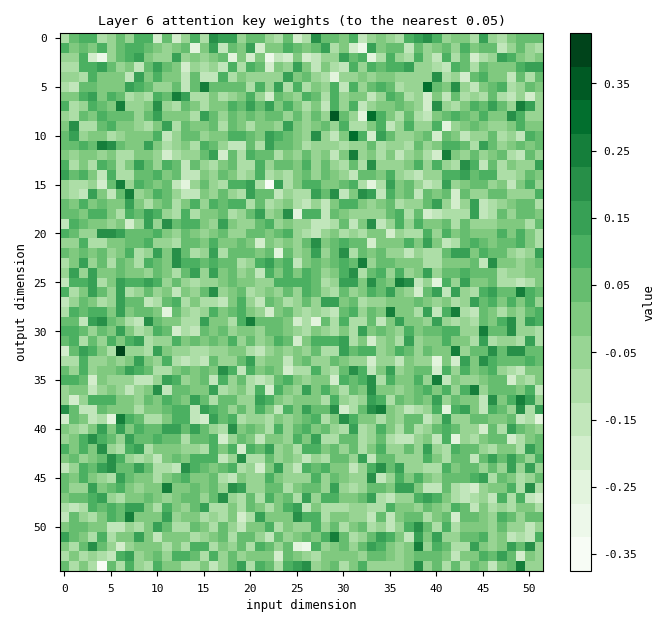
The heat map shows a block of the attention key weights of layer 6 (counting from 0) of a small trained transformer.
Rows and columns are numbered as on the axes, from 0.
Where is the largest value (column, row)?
6, 32
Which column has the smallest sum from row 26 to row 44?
25
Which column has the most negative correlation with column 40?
41
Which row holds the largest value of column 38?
52
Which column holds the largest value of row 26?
49
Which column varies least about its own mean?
47
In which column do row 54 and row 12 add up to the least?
4
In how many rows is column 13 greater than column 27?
17
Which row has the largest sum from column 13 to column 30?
23
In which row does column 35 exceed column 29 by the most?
28
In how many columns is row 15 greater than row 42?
17
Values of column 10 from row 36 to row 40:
0.2 0 0 -0.1 0.05
